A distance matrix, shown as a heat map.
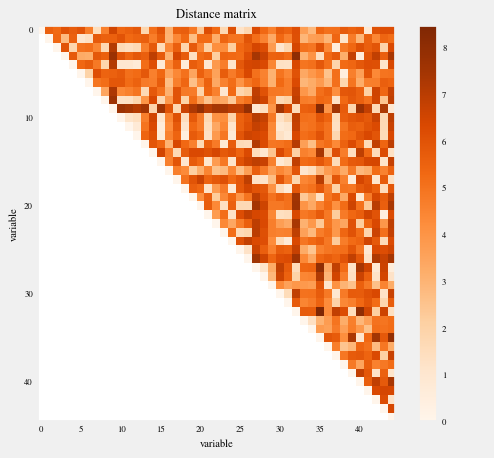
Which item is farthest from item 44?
35
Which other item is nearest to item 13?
23
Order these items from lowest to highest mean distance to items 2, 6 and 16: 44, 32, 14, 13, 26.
13, 26, 14, 44, 32
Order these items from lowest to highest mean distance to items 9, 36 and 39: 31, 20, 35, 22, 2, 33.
33, 31, 2, 22, 20, 35
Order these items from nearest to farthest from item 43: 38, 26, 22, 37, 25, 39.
37, 22, 38, 39, 25, 26
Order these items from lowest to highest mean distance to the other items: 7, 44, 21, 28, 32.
21, 7, 28, 44, 32
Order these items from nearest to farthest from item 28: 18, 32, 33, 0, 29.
32, 29, 33, 0, 18
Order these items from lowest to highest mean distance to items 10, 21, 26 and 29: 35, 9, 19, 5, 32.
5, 19, 35, 32, 9
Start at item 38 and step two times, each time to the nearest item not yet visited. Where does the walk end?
1
